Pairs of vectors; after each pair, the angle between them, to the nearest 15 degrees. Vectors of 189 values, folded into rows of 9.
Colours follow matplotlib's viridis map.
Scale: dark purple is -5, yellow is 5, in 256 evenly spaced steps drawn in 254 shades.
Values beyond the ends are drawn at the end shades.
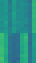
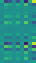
90 degrees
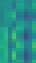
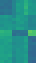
90 degrees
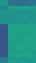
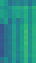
45 degrees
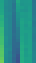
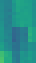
60 degrees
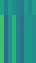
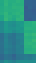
105 degrees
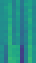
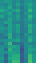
30 degrees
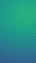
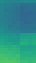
165 degrees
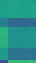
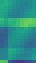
135 degrees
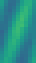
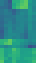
75 degrees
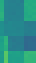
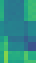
15 degrees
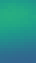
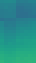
165 degrees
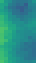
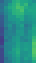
150 degrees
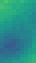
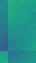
60 degrees
